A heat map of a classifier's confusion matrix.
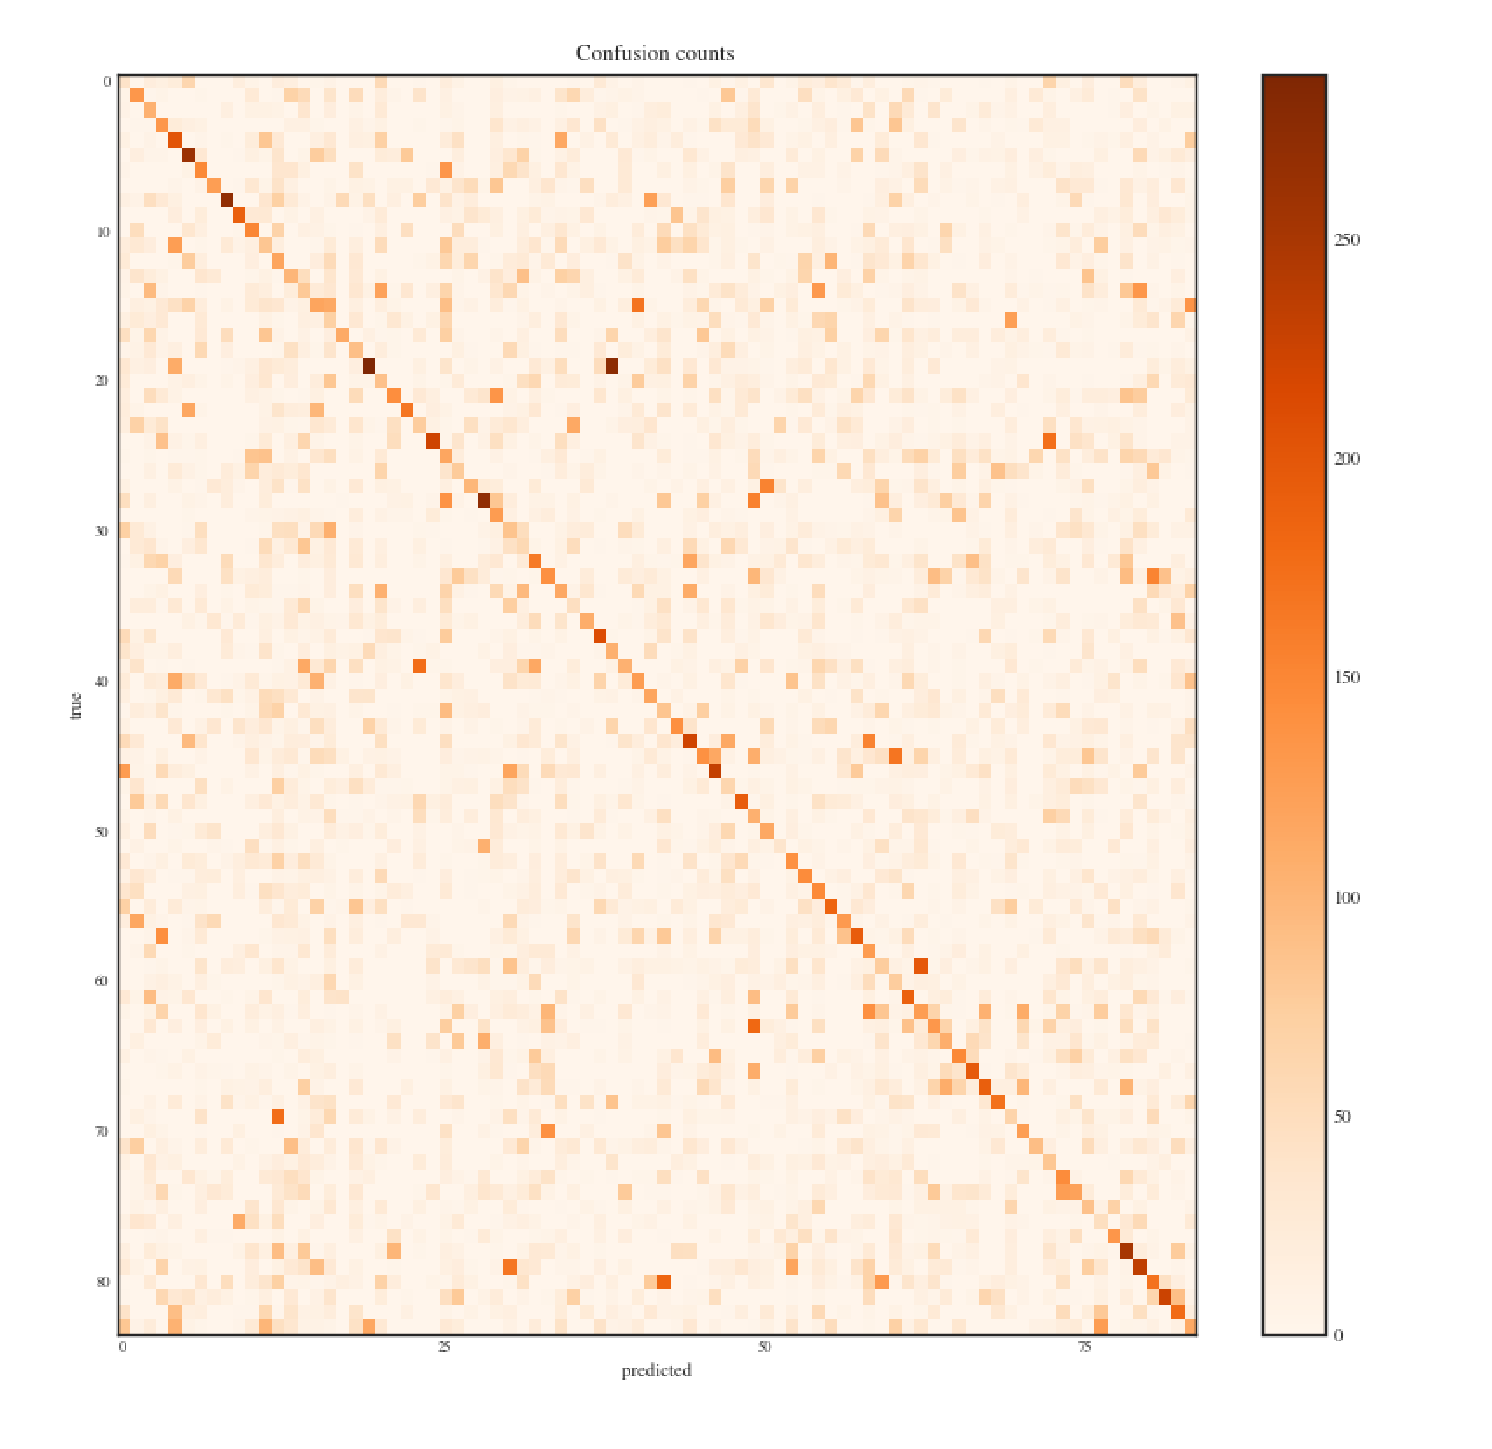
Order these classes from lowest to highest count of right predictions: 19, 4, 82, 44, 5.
82, 4, 44, 5, 19
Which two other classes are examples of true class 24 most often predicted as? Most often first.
72, 3
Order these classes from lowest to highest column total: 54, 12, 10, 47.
10, 47, 54, 12
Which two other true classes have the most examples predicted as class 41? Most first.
8, 80
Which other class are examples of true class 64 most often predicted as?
28
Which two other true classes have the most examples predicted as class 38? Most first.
19, 68
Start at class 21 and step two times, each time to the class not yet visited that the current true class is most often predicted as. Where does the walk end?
65
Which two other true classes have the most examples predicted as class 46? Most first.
45, 65
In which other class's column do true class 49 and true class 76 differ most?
9
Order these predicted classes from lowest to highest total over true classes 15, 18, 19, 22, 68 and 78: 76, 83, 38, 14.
76, 14, 83, 38
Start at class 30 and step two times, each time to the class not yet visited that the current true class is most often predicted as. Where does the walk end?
69
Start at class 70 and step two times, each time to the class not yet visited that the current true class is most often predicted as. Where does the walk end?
80
